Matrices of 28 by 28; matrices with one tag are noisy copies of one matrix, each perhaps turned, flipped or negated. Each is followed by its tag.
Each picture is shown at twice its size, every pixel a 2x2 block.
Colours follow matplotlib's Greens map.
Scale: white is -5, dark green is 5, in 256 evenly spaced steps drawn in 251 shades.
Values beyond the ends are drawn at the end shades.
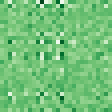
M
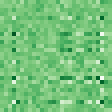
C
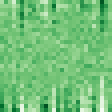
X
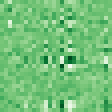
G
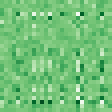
C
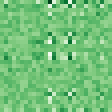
M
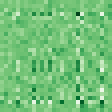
C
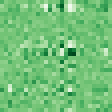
G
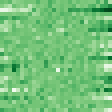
X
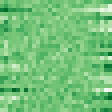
X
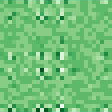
M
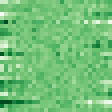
X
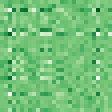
C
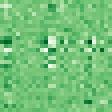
G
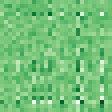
C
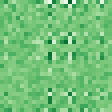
M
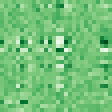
G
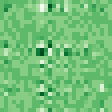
G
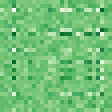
C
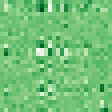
G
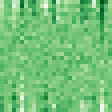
X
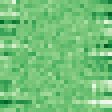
X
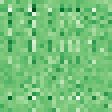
C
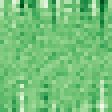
X
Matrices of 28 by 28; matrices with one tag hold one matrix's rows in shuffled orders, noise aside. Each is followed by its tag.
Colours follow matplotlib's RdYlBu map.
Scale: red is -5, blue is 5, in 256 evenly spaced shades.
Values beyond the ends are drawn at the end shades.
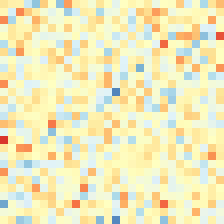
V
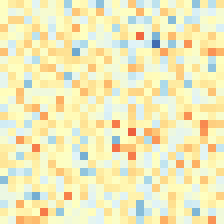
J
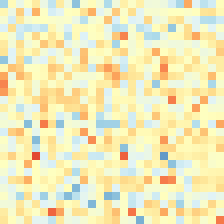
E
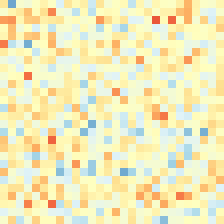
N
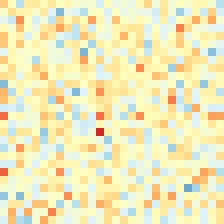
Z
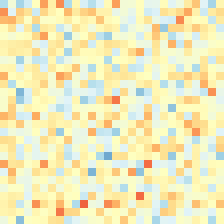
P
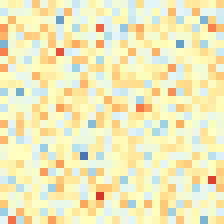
Z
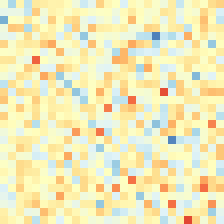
J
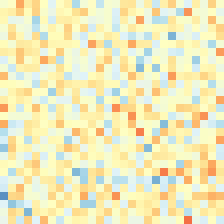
J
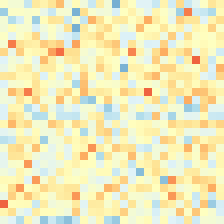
E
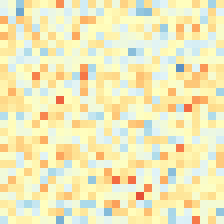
P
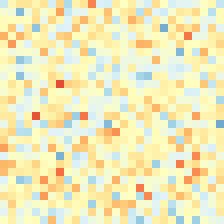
P
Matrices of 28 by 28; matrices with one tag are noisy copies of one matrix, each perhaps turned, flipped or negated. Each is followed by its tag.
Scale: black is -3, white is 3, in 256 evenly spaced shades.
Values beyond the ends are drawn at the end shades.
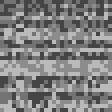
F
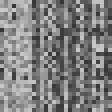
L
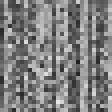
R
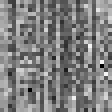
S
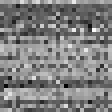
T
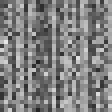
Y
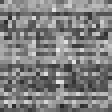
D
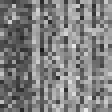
L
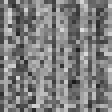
R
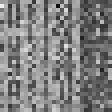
L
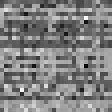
D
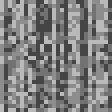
R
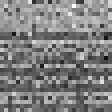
L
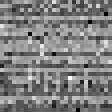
S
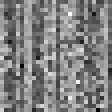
R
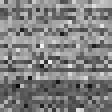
L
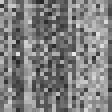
T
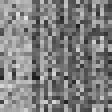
L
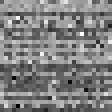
D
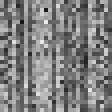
Y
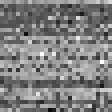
T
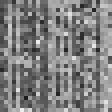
D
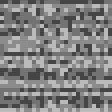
R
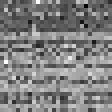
L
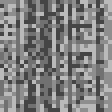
S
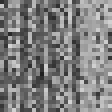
L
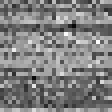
T
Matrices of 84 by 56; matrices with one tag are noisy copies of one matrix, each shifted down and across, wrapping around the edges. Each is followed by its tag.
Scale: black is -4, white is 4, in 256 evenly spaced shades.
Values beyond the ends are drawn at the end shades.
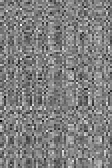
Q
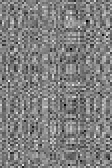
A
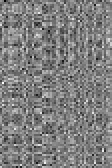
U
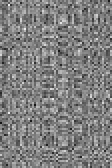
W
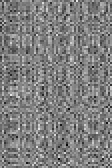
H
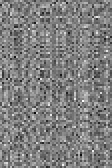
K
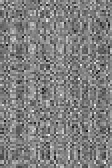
Q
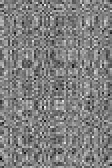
H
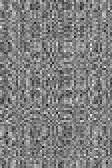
H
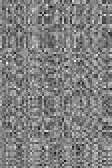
K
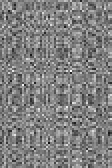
W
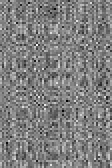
H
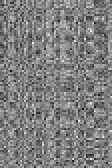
U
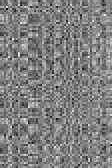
U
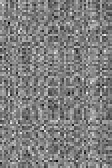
K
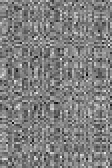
W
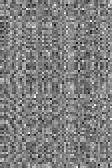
K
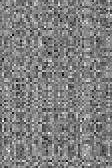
K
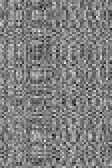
A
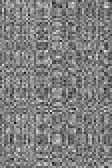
W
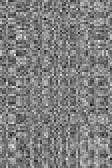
U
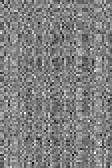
Q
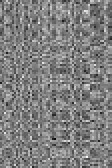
U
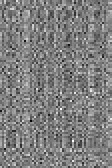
Q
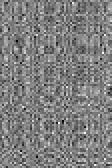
H
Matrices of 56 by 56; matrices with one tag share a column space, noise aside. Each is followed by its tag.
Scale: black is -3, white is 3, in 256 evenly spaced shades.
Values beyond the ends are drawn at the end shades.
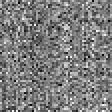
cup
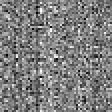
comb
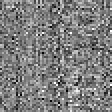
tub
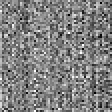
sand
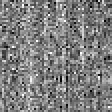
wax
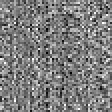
comb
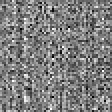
comb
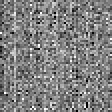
sand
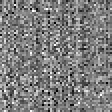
tub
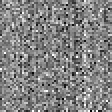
cup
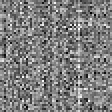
comb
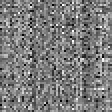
comb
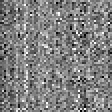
sand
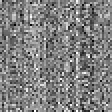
cup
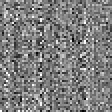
cup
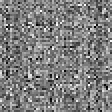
comb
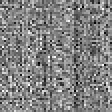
tub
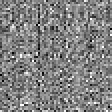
cup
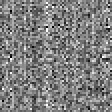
comb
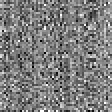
cup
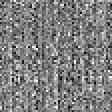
wax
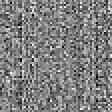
comb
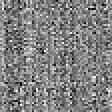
tub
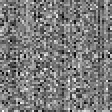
cup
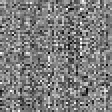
tub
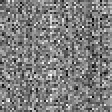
comb
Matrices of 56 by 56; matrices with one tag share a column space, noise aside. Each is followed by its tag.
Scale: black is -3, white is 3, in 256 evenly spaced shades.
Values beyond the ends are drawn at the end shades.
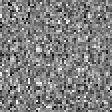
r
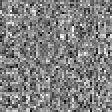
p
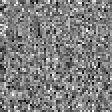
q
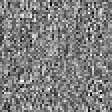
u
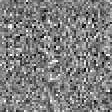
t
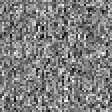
p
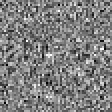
r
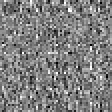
q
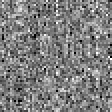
p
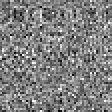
t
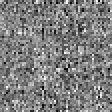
q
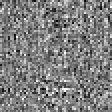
u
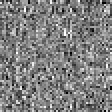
q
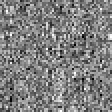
p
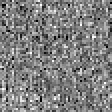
p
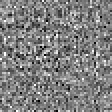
t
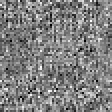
u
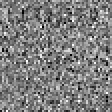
t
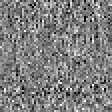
u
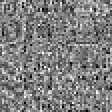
q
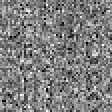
p
